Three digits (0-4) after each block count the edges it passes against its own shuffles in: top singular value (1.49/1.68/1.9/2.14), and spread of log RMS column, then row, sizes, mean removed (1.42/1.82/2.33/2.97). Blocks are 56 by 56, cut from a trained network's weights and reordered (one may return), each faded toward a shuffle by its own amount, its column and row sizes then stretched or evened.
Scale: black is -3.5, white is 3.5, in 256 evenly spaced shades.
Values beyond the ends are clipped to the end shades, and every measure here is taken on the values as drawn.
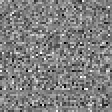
0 1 3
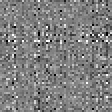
0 4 3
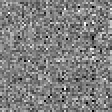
1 2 1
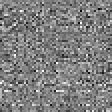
3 1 3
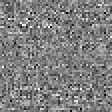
0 0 3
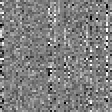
1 4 0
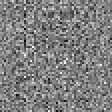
3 2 0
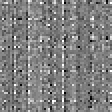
4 3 3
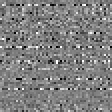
2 0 4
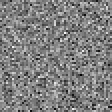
1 0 0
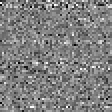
0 0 3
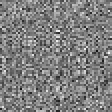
4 1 1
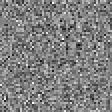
1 1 0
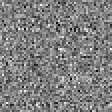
2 1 2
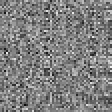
3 1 0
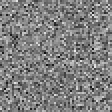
2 0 0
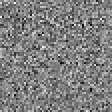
0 0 1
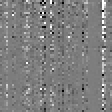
3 4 2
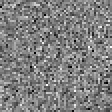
0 0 0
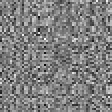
4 3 0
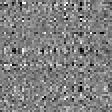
3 2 3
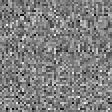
3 2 2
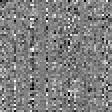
1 4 1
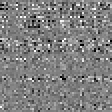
1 2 4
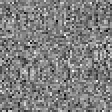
1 1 1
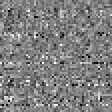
1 2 3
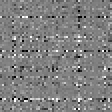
2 3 4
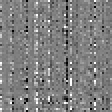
3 4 2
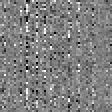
1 4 0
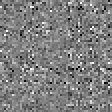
1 3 2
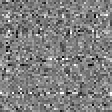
1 1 3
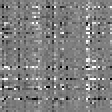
3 3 4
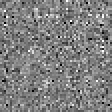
0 2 2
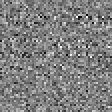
1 0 3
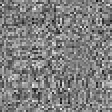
3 2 0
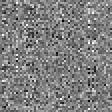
1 3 0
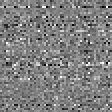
3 1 4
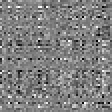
4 3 4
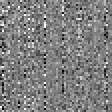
1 4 0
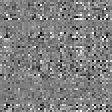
1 3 4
